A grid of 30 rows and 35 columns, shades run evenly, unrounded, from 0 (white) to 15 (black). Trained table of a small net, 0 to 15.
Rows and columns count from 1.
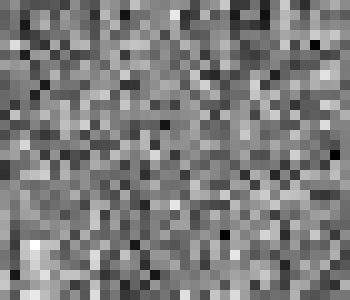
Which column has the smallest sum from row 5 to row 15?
15
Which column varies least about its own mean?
35
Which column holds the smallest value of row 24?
27
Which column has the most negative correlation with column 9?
30
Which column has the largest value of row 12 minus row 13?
33
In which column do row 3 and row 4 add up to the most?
3
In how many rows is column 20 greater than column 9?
16
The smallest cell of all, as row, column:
25, 4
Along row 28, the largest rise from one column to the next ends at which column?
2
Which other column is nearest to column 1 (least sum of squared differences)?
6
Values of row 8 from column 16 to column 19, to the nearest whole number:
6 8 7 9
